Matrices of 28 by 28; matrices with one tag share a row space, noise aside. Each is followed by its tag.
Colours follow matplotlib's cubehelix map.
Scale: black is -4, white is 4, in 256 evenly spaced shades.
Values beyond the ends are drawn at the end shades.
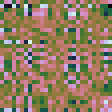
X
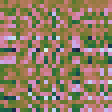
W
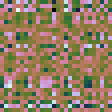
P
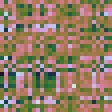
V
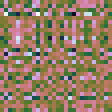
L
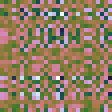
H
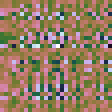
H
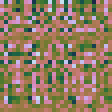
L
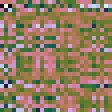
V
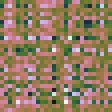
P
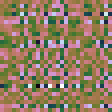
H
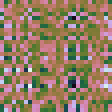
X
